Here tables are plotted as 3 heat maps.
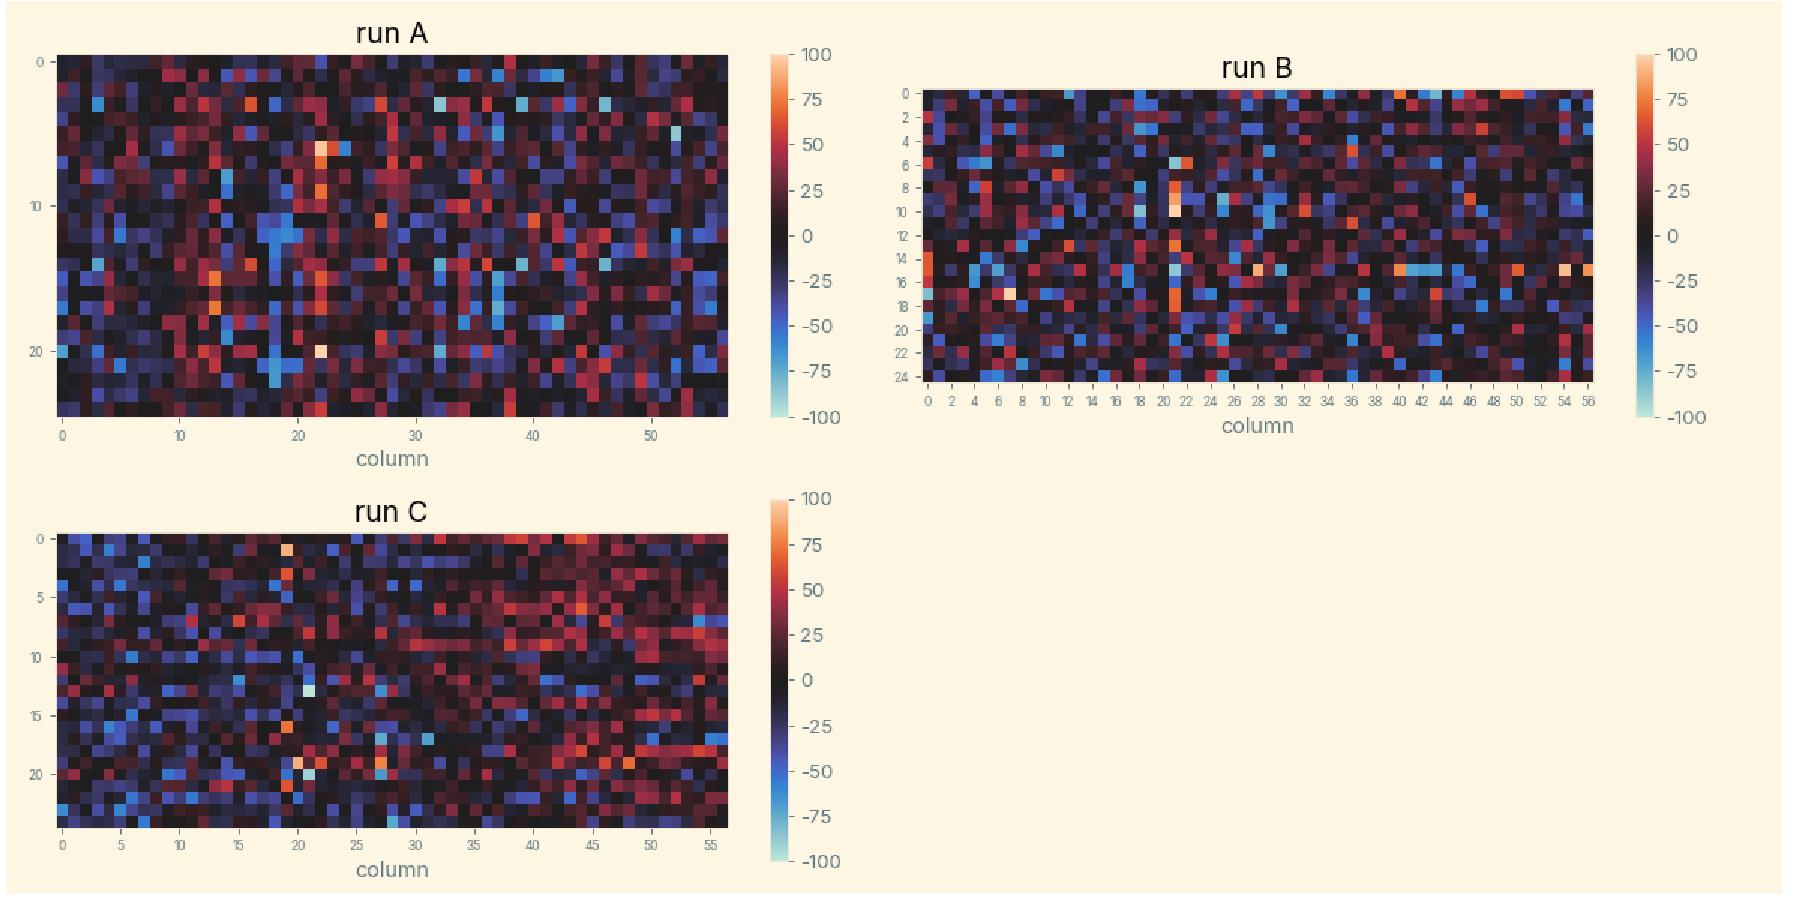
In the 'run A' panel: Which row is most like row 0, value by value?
23
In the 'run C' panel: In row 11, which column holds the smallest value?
21
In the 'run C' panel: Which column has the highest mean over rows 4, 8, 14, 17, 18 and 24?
44
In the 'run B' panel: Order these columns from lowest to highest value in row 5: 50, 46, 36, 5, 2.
46, 2, 50, 5, 36
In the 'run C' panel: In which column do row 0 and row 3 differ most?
39
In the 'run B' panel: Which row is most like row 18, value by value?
13
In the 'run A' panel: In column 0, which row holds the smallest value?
20
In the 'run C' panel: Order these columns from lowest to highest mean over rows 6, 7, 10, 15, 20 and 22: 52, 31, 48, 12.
12, 31, 48, 52
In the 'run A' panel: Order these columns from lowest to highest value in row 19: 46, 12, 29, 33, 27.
12, 46, 33, 29, 27
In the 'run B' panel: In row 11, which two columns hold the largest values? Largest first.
36, 8
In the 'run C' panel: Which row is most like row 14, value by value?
5
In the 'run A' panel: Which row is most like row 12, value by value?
21
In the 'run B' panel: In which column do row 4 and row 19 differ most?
0
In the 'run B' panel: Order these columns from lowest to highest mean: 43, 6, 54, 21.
43, 6, 54, 21
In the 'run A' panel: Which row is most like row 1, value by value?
18
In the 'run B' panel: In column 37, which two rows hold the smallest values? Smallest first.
17, 19
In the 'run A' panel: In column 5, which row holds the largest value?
7
